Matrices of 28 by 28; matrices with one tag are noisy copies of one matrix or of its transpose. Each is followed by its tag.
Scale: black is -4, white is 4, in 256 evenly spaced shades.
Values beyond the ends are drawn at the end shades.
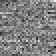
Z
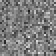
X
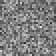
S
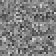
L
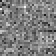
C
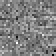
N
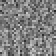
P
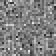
C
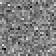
X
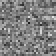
N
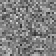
L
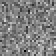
X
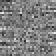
Z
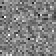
S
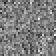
C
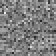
C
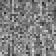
Z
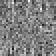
Z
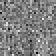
C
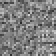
P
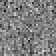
C
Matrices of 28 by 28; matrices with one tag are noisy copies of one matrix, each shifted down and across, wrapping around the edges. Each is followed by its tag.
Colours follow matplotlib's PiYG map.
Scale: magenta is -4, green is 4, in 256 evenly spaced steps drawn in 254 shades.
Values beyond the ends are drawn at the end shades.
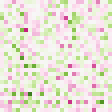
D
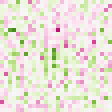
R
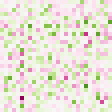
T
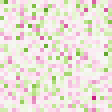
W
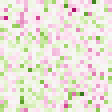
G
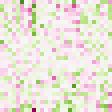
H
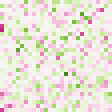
W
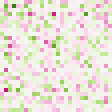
D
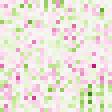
R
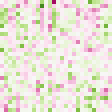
H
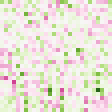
H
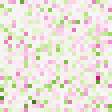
W
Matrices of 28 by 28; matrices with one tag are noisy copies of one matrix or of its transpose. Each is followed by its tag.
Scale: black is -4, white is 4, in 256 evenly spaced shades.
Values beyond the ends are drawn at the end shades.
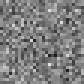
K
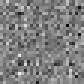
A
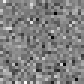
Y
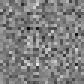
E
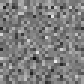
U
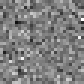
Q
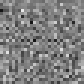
K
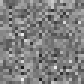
K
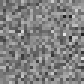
Y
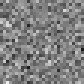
U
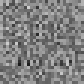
A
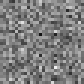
K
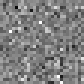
U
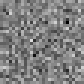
K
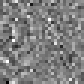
Q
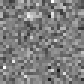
Q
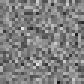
E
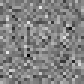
E
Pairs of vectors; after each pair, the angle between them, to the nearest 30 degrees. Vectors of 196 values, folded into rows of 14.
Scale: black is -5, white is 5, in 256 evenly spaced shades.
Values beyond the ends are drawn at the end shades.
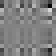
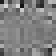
60 degrees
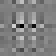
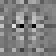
30 degrees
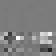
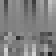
120 degrees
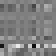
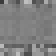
120 degrees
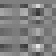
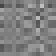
60 degrees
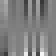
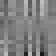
150 degrees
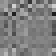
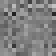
30 degrees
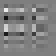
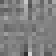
120 degrees
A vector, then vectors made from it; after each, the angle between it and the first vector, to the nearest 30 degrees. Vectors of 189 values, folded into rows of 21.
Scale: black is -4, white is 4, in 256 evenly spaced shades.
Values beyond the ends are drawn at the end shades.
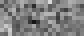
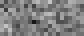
30 degrees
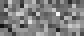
120 degrees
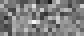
150 degrees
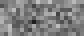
30 degrees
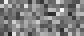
120 degrees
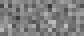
60 degrees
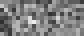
150 degrees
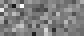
90 degrees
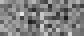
60 degrees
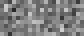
120 degrees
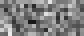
30 degrees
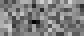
30 degrees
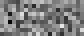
60 degrees
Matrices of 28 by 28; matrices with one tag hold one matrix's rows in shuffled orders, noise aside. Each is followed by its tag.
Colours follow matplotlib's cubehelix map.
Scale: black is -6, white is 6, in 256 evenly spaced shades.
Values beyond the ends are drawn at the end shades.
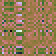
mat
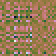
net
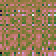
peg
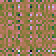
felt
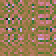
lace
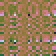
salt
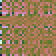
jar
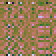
lace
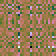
felt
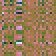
mat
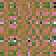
salt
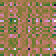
salt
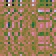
lace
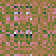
net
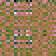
net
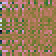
jar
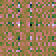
felt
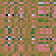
lace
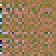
jar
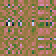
lace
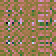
lace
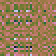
net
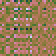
net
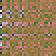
jar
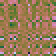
salt
